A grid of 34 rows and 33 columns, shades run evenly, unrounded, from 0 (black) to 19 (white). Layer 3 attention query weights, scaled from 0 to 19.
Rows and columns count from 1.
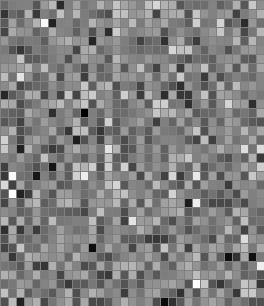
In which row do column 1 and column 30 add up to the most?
21
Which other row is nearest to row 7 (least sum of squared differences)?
4
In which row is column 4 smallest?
22
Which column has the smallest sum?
3
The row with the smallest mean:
34
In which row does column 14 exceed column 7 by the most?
19
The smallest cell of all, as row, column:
13, 11
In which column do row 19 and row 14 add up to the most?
14
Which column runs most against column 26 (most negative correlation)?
10
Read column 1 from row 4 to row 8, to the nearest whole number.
5 11 9 10 11
